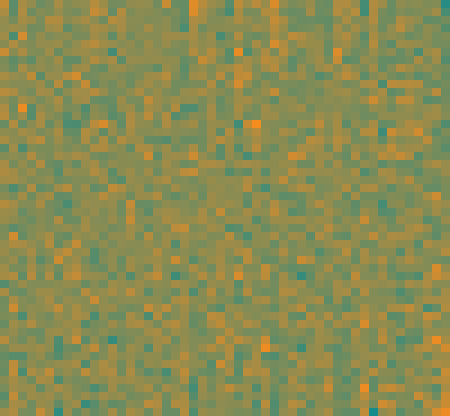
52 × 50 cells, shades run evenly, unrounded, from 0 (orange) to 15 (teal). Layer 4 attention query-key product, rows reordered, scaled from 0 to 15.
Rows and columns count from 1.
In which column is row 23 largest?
14
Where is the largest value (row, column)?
52, 42
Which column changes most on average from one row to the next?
49
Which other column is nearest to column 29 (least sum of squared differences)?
12
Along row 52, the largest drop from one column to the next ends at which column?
43
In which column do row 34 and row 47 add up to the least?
30
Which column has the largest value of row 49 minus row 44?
11
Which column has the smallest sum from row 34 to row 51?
50
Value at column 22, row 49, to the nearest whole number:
12
